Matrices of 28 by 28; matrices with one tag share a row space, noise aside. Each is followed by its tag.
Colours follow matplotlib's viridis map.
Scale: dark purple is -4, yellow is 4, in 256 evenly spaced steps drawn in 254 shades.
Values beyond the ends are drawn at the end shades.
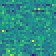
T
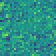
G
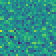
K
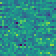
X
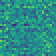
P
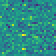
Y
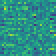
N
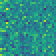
P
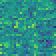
X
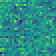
X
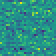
T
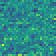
N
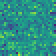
N
